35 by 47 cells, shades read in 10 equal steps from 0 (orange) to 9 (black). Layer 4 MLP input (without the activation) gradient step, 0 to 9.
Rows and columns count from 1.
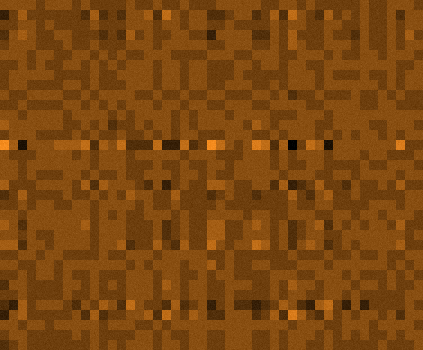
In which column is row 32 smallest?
33
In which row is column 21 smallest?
15
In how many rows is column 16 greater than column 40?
6
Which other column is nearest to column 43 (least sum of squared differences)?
13
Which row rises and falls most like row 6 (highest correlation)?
22
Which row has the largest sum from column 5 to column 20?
4
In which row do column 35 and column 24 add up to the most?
31
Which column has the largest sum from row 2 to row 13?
24
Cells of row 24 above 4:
19
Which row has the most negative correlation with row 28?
25
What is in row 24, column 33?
6
